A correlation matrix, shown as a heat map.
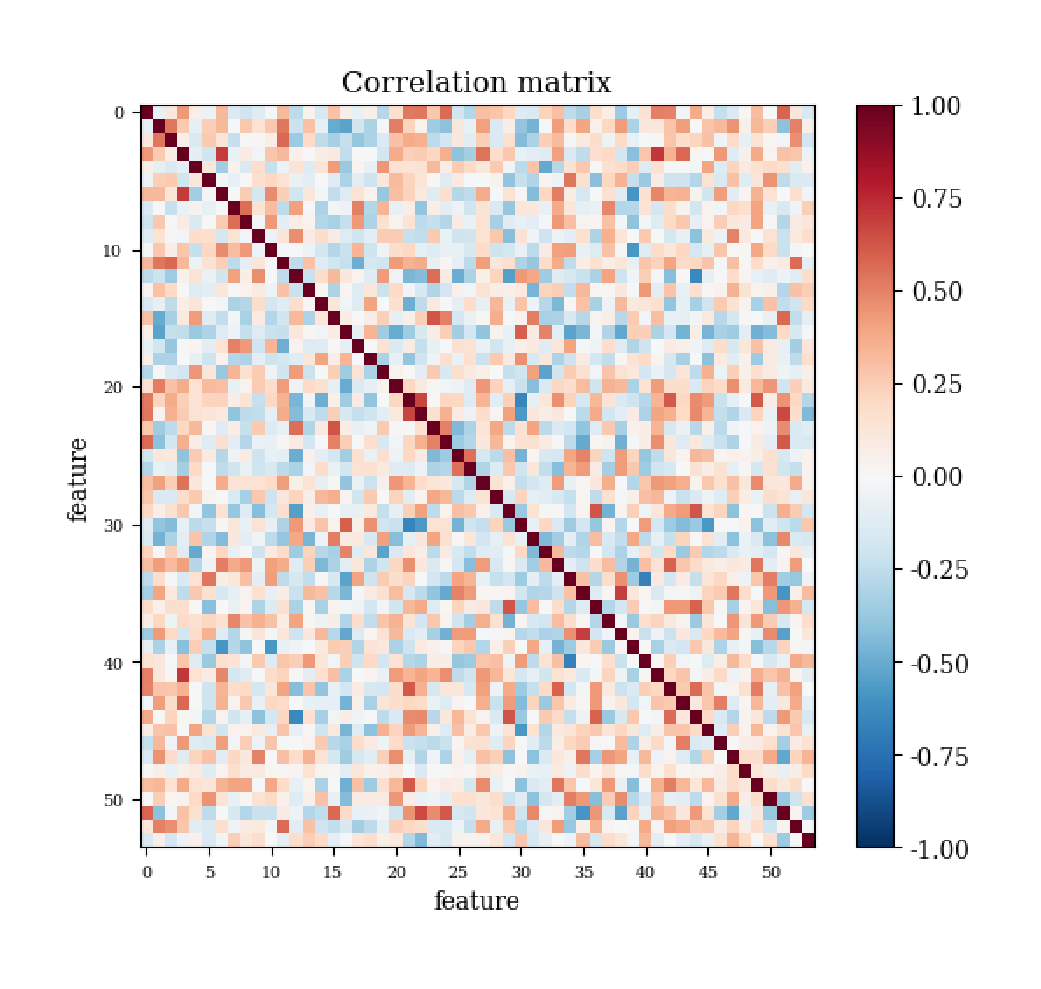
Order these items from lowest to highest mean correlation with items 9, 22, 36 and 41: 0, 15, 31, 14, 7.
7, 14, 31, 15, 0
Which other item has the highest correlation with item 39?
31
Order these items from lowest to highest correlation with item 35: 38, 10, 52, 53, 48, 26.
10, 52, 48, 53, 26, 38
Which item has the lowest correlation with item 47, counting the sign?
51
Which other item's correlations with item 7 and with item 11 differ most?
17
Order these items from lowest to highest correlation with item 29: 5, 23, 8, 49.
5, 23, 8, 49
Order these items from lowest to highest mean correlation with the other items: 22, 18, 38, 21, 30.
30, 18, 38, 22, 21
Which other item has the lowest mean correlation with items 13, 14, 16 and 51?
34
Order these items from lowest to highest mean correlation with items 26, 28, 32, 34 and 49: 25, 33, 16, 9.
16, 9, 33, 25
